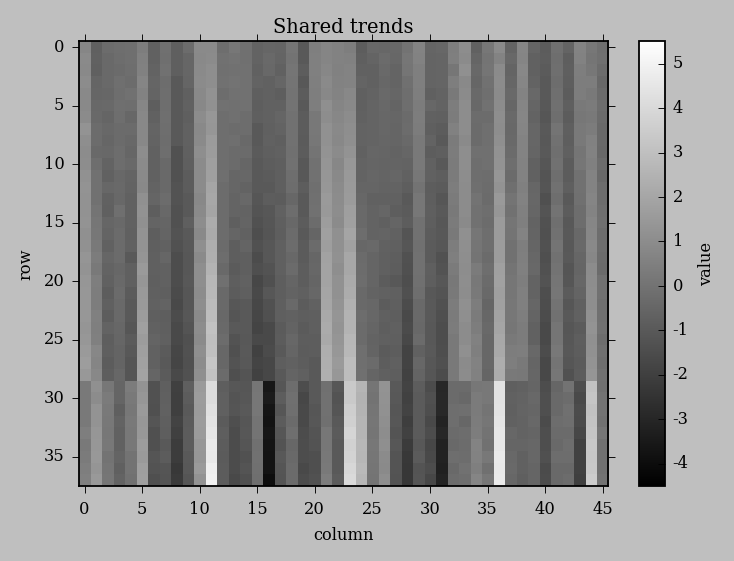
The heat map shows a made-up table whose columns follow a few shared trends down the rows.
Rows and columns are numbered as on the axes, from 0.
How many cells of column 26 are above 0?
9
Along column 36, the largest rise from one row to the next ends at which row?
29
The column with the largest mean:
11
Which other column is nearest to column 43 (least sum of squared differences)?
20
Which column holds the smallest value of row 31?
16
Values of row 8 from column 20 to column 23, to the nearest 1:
0 1 1 1
